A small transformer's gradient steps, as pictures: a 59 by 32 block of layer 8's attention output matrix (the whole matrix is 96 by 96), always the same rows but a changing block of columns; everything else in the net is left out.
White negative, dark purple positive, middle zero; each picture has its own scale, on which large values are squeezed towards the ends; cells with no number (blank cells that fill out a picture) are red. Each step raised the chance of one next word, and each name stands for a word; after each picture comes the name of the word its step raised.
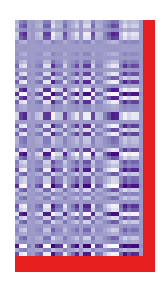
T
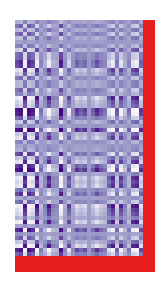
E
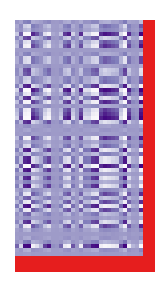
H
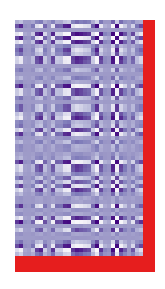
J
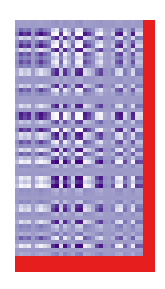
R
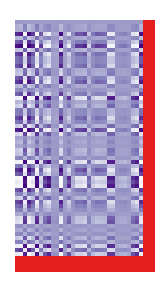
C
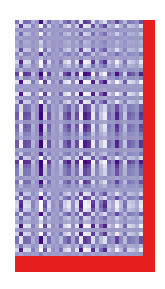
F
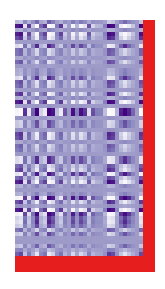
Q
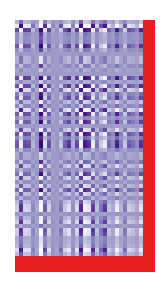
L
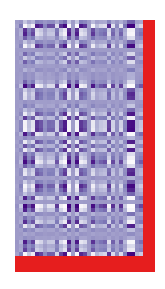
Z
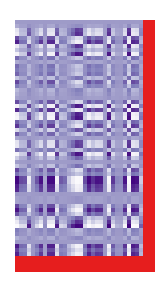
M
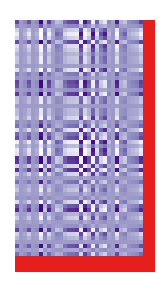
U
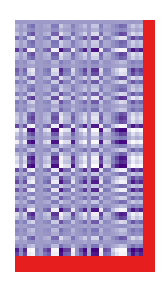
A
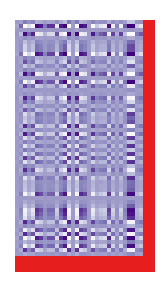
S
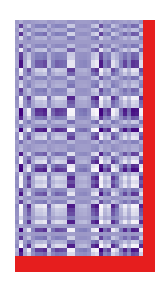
E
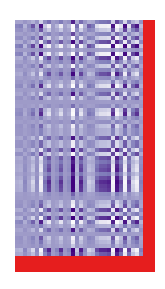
J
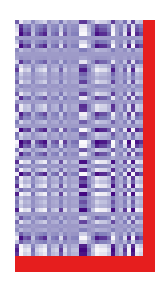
R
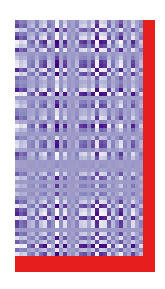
T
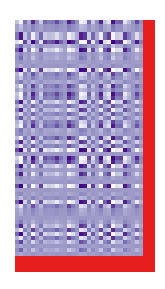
U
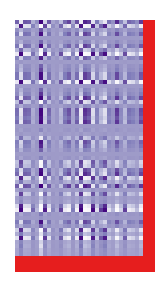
S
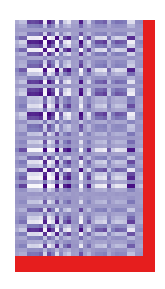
U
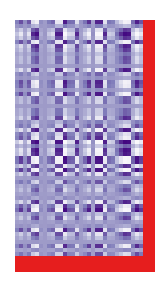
U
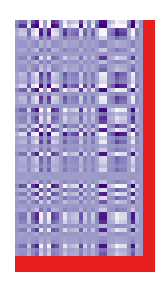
L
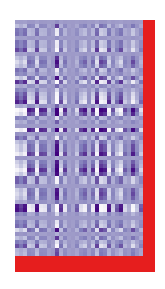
E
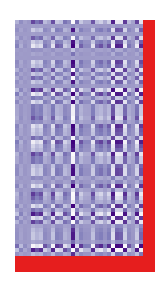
T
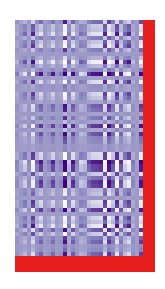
F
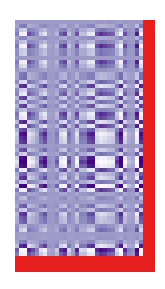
A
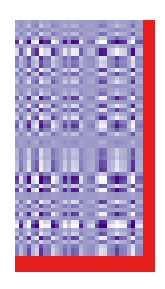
M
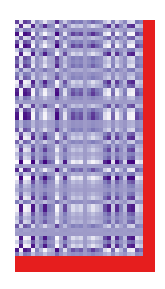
S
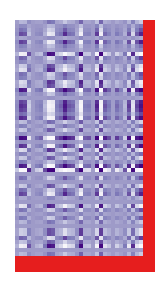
H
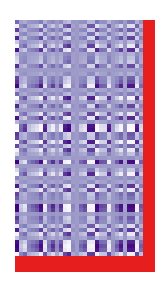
Z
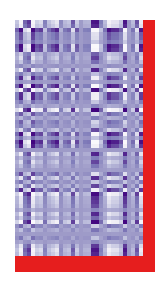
L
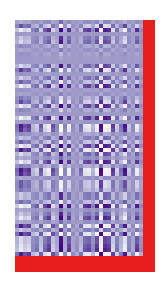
Z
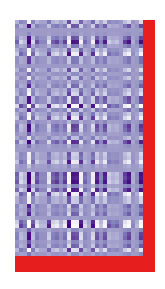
M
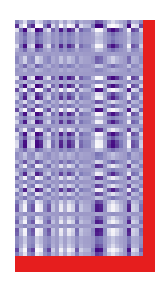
L
